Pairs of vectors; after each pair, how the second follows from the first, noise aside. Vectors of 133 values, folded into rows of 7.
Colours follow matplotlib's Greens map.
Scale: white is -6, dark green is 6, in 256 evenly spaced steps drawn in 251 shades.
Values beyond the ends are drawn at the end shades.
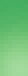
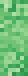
sign-scrambled.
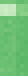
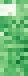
scaled up.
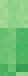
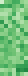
sign-scrambled.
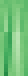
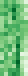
wrapped around, scaled up.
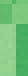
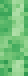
wrapped around, negated.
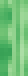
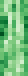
wrapped around, scaled up.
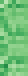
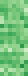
wrapped around, negated.
